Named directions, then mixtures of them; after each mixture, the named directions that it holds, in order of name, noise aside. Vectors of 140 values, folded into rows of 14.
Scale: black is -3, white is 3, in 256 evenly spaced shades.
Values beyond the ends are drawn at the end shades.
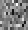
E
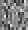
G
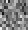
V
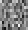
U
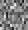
E, G, V.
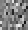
E.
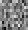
U.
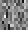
G, U.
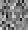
G, U, V.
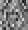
E, U, V.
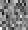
U, V.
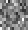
E, V.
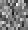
E, G, V.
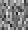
G.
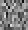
E, G, U.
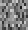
U.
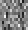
E, G, U.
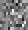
E.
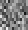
V.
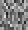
E, G.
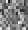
E, G, V.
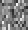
E, G, U.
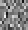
E, G, U.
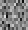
G, U, V.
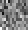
V.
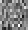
U.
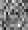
E, U, V.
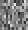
G.
